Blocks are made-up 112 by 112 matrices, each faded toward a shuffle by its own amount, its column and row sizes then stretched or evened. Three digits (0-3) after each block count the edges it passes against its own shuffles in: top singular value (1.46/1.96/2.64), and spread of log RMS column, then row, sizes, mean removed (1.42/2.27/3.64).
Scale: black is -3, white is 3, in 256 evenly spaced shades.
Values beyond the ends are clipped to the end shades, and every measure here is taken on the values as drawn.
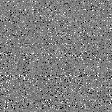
1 1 2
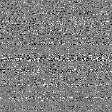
0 1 3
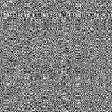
3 0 2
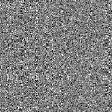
2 2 0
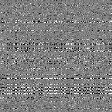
3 1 3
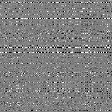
3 1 3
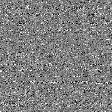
1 0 2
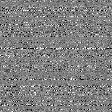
1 0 3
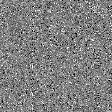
1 1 1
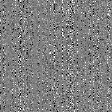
0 3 0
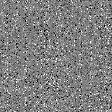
1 2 0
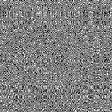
3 1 1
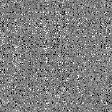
1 2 2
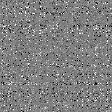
1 2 2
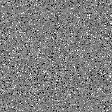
0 1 1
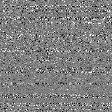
2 0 3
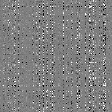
1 3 2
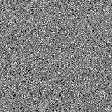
2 0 0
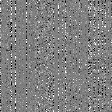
1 3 0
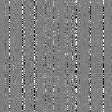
3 3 0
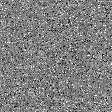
1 0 0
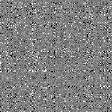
2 2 2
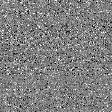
0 0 2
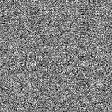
2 0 1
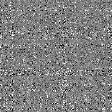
0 2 2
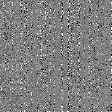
1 3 1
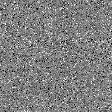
0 1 1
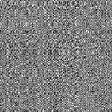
3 2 0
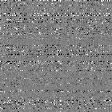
1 1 3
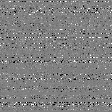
0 1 3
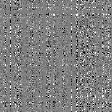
0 3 2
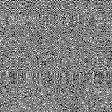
3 0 1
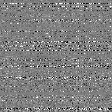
2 1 3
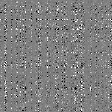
1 3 2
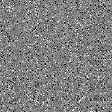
1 2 0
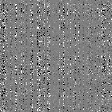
1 3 2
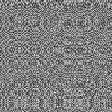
3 0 1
